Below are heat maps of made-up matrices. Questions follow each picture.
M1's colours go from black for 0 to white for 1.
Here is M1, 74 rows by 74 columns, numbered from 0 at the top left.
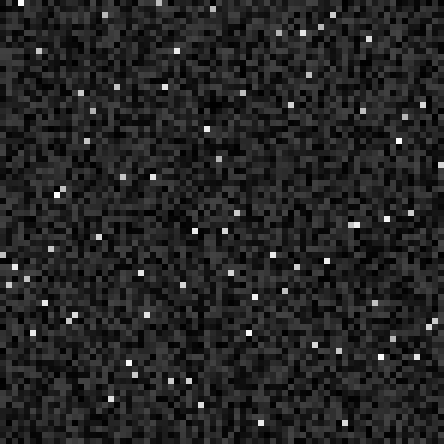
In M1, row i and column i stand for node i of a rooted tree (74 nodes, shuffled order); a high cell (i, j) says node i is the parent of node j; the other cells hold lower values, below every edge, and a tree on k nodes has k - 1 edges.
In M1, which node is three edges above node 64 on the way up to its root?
0
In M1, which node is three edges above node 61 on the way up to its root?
41
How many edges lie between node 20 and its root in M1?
6
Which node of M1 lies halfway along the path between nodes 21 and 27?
66
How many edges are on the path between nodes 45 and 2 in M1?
4
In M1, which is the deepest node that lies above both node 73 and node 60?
23
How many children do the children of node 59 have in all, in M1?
2
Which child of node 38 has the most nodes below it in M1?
37
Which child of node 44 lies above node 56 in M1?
49
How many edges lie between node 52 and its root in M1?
5
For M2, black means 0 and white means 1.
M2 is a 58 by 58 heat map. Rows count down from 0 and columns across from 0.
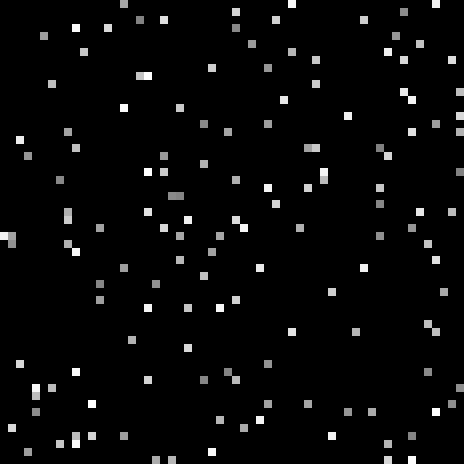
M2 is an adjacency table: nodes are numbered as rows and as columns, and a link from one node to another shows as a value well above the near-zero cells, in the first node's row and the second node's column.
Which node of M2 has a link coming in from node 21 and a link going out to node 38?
node 18
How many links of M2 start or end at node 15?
7
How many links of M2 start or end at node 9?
8
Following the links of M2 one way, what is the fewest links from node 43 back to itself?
6
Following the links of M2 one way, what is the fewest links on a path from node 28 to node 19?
3
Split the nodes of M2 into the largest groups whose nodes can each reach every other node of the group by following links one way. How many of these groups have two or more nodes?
1
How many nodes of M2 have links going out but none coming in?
3
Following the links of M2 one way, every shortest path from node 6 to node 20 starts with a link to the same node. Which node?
node 48
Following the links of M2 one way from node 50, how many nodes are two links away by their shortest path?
9
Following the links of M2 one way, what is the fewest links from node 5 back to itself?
6
